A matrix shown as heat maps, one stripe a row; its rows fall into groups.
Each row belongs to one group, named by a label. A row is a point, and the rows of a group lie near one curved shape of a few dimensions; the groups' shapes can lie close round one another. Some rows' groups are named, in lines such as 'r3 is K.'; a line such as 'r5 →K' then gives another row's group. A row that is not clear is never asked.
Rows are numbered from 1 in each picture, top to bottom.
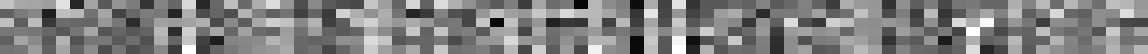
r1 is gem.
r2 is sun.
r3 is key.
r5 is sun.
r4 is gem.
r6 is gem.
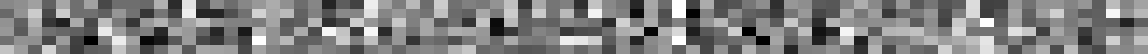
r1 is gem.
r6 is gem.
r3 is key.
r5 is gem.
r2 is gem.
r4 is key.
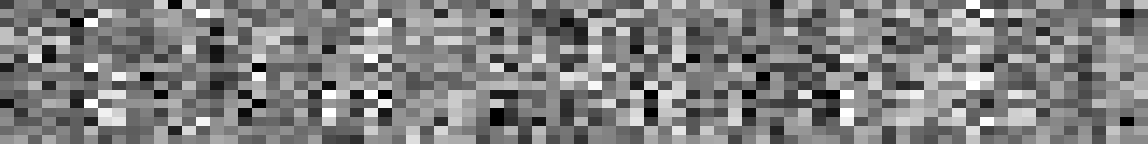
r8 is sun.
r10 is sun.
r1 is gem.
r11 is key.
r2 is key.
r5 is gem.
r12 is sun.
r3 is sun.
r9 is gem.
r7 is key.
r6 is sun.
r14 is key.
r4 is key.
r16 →gem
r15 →gem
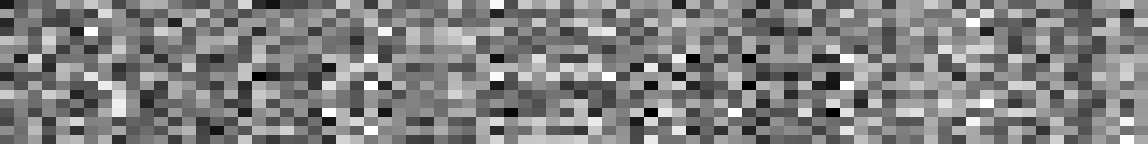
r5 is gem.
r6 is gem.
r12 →gem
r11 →gem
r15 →key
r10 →key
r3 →gem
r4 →sun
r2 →key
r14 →sun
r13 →key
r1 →sun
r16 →sun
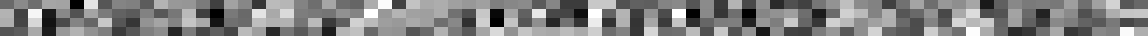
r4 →sun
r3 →key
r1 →sun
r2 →key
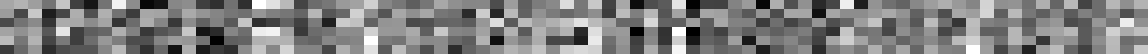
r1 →gem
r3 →sun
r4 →gem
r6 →gem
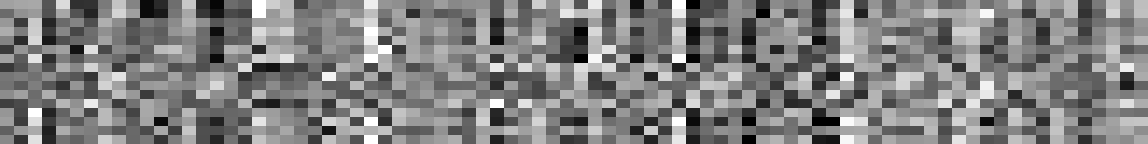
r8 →sun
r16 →key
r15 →sun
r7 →key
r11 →gem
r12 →sun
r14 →key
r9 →key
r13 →key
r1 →gem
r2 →gem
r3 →key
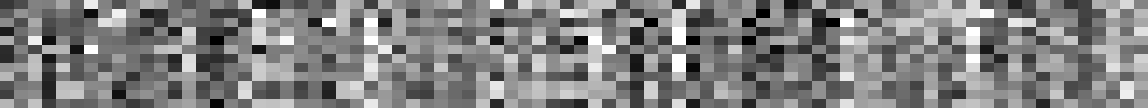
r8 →gem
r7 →gem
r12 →key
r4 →gem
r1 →sun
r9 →key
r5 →key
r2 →gem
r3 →key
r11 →sun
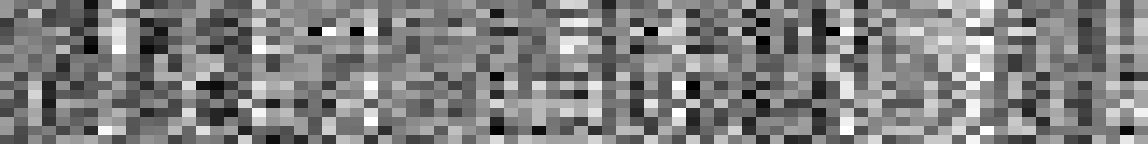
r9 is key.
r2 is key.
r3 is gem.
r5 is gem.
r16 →sun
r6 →gem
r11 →key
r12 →sun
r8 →gem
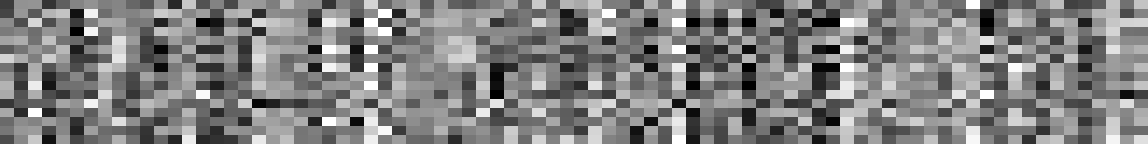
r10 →key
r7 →gem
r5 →gem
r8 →key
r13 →key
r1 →gem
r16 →gem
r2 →sun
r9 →key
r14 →key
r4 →sun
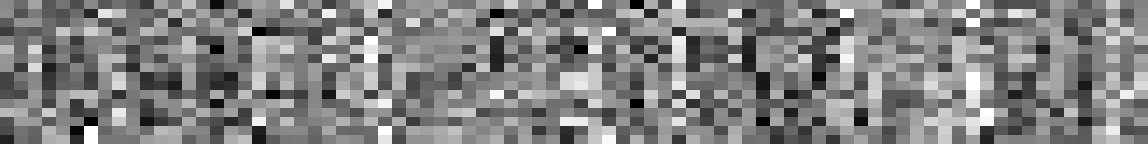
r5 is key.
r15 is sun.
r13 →gem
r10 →gem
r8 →key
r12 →sun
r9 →gem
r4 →sun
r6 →key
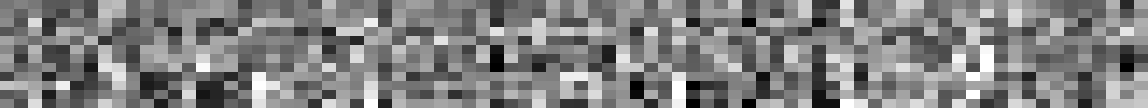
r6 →key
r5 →gem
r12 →key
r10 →gem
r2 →key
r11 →gem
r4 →sun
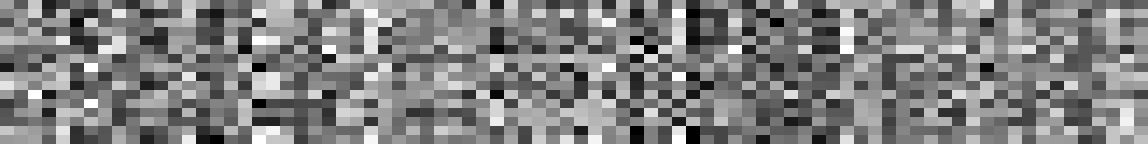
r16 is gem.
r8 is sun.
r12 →sun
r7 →sun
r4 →key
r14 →sun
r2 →gem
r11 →key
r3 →sun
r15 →gem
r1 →key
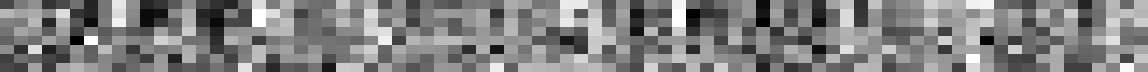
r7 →gem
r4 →sun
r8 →sun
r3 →gem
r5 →sun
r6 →key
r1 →gem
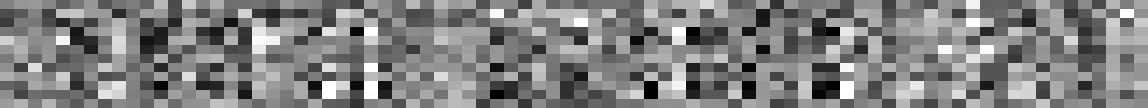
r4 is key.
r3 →gem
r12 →gem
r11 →key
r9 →gem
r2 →sun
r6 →gem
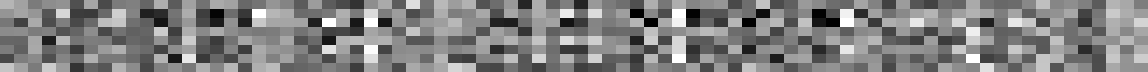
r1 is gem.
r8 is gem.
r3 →key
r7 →gem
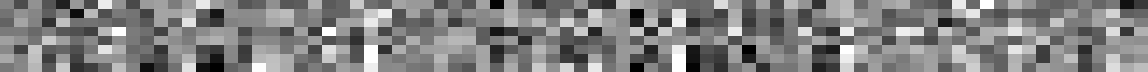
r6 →key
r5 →gem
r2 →sun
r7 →key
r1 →key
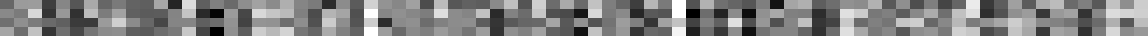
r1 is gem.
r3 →key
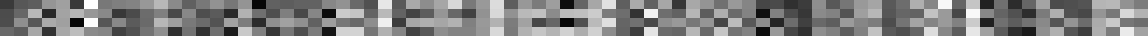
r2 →sun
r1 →sun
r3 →sun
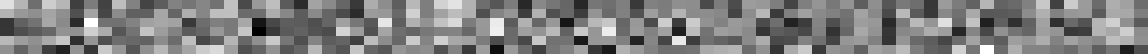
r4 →sun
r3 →sun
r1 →gem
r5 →gem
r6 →key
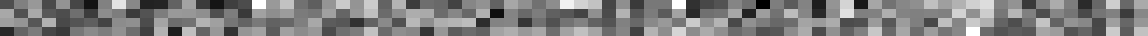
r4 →gem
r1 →gem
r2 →key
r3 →gem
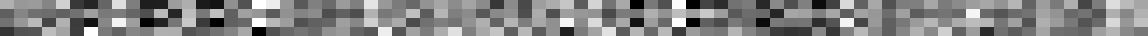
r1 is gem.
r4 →sun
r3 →gem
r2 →gem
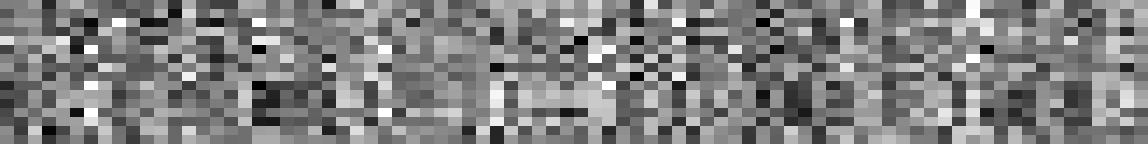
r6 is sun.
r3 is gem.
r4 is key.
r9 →sun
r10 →sun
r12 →sun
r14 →sun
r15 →key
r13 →sun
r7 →sun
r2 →gem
